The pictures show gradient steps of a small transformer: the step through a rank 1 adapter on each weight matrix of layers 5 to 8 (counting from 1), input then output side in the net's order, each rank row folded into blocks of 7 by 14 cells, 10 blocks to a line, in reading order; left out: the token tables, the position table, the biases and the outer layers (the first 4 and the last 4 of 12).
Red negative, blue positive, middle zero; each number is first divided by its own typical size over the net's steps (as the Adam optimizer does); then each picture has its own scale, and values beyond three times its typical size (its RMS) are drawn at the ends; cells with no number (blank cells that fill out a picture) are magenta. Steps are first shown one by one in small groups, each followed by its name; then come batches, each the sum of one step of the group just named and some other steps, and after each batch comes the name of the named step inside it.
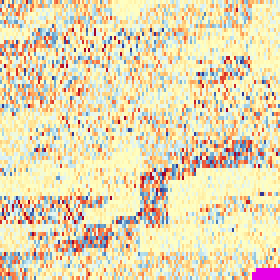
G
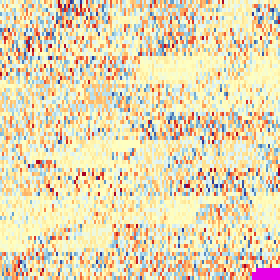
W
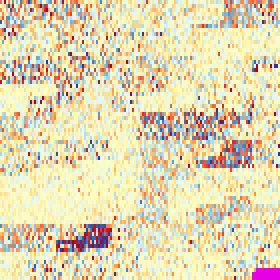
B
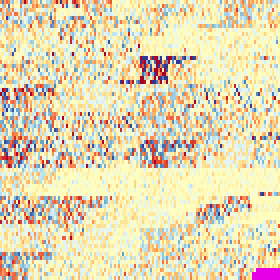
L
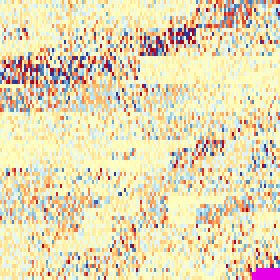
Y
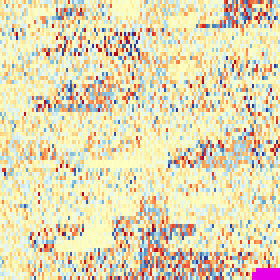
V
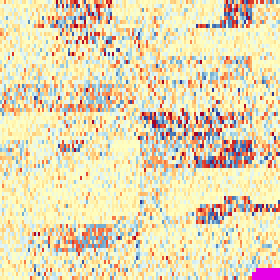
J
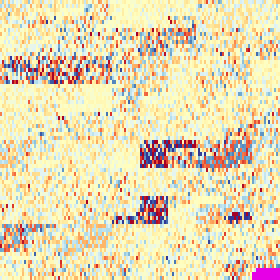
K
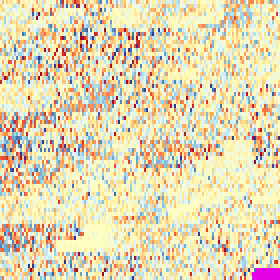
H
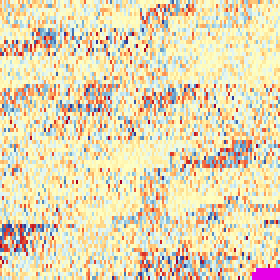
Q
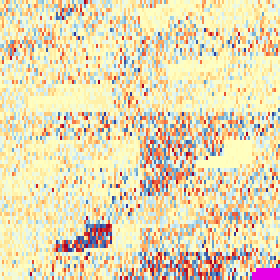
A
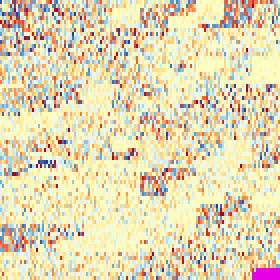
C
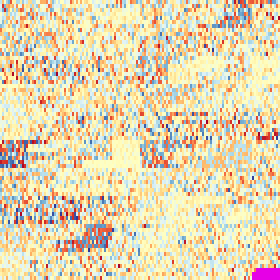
B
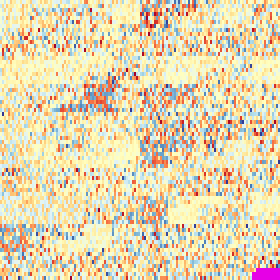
A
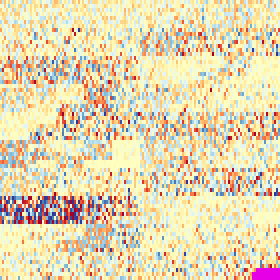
G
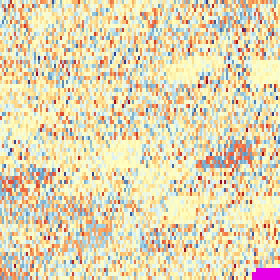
H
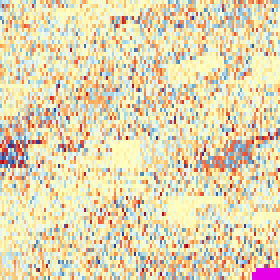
W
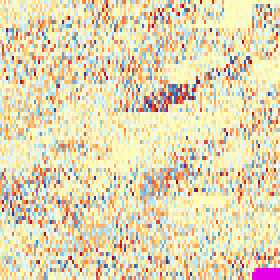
K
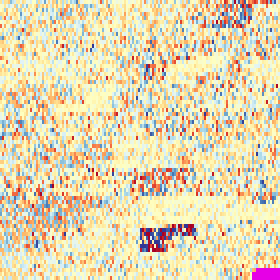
V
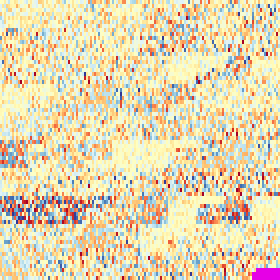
W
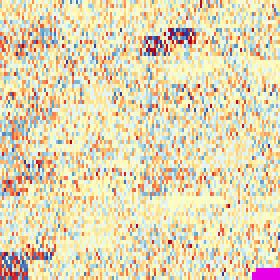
W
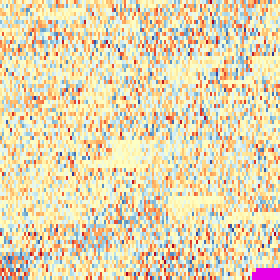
J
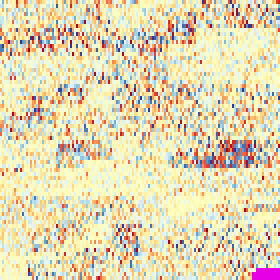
J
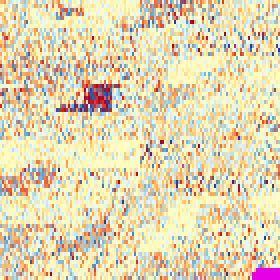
W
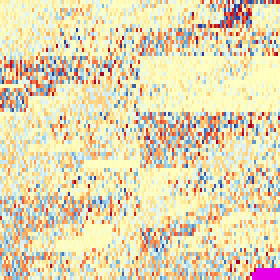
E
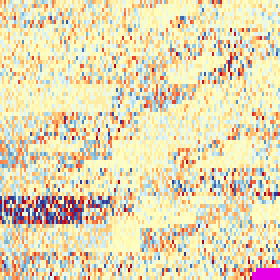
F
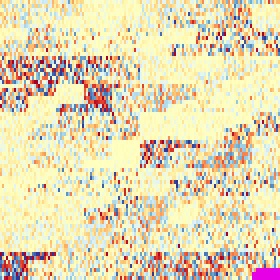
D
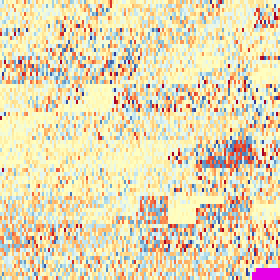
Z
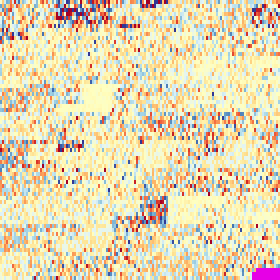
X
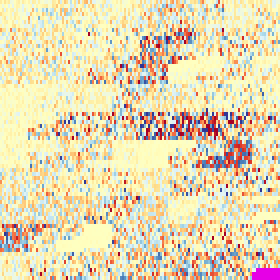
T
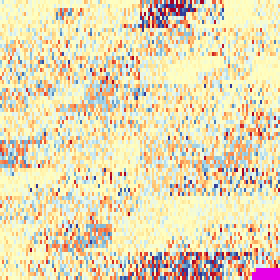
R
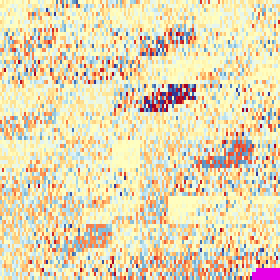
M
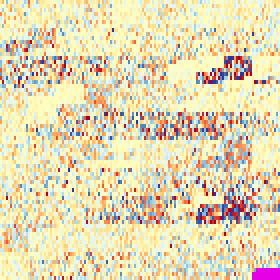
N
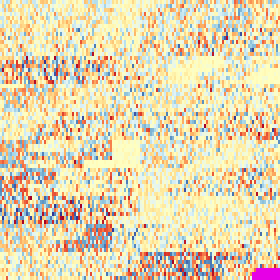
R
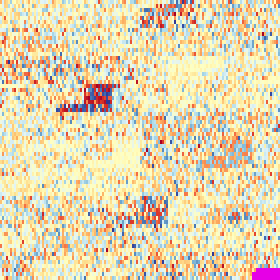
D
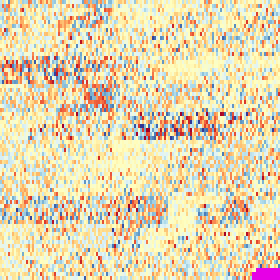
T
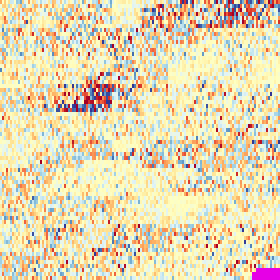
E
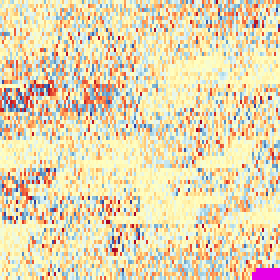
E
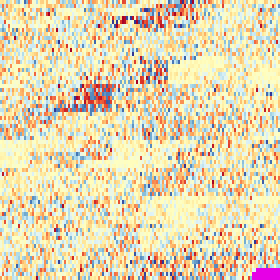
M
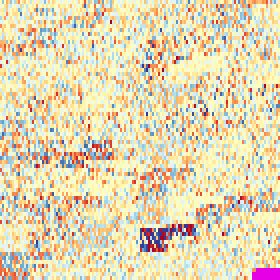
T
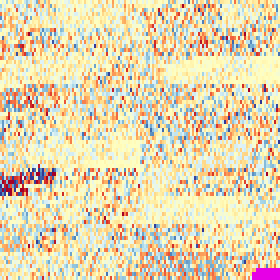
R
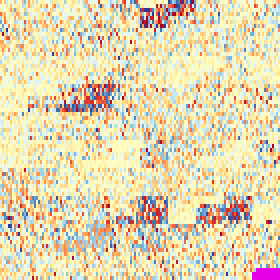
N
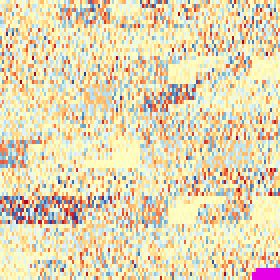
X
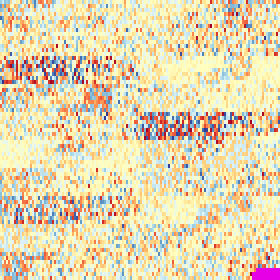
E
